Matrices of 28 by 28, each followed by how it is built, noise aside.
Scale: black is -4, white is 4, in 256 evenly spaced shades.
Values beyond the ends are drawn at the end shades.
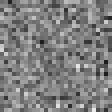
noise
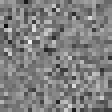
block diagonal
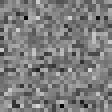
uneven rows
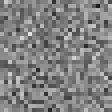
noise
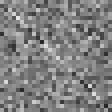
diagonal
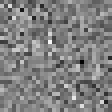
block diagonal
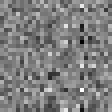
low rank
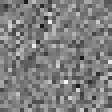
block diagonal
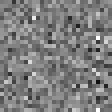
uneven columns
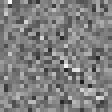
banded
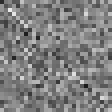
diagonal
